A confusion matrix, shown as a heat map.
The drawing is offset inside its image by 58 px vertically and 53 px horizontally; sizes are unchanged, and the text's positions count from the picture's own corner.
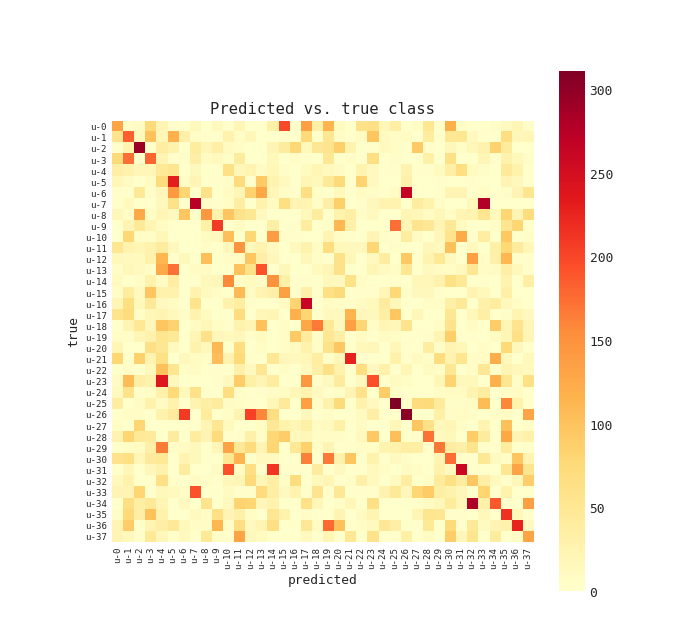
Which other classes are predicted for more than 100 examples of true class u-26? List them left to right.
u-6, u-12, u-13, u-37
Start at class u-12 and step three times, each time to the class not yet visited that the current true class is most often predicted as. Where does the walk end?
u-11
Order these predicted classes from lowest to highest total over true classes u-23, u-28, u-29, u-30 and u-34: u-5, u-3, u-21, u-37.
u-5, u-21, u-3, u-37
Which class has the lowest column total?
u-24
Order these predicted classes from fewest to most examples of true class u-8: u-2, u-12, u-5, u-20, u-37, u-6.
u-5, u-20, u-12, u-37, u-6, u-2
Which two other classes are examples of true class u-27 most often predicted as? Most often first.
u-35, u-2
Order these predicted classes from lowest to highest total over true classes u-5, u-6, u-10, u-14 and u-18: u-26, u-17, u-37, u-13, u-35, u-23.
u-23, u-37, u-35, u-17, u-13, u-26
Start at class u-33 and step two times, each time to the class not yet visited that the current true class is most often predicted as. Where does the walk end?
u-20
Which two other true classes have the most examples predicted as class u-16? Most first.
u-17, u-19
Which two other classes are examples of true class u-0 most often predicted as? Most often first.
u-15, u-17
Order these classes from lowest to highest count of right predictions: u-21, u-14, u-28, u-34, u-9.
u-14, u-28, u-34, u-9, u-21
